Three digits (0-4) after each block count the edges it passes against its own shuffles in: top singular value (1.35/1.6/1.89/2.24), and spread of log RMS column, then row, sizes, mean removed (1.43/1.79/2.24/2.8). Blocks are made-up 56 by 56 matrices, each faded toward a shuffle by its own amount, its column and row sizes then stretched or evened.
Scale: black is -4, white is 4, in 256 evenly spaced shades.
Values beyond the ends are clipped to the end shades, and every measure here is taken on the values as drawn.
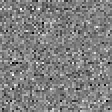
0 0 3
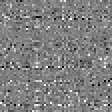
3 0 3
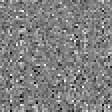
3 2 1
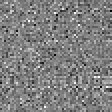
3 0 1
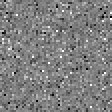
0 1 0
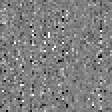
1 3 0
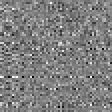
3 1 4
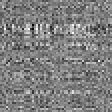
4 1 4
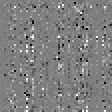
1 4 1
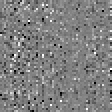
3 3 0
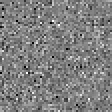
1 0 1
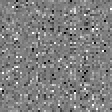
3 3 0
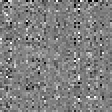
2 4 2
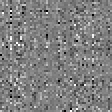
1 4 1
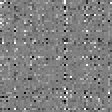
3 3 3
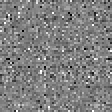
1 1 2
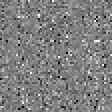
0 3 1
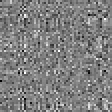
4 3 2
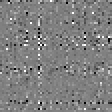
3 3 3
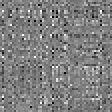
4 3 2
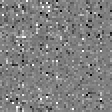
1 3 1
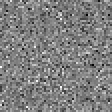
1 0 0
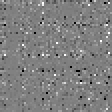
1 2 2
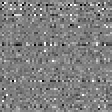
3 0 4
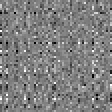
4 4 2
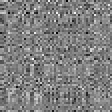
4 1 3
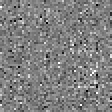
1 3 0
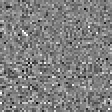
2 0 2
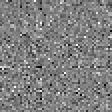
2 1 1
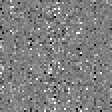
0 3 1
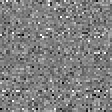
2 0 3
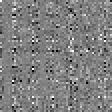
2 4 2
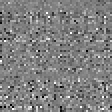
2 1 4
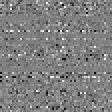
1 1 4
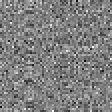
3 0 0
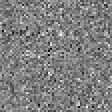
2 2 1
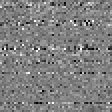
2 1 4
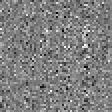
1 3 0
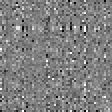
3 3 1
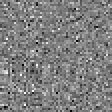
3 1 0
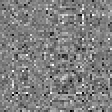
3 2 2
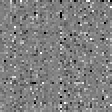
1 3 1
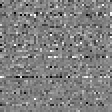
1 1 4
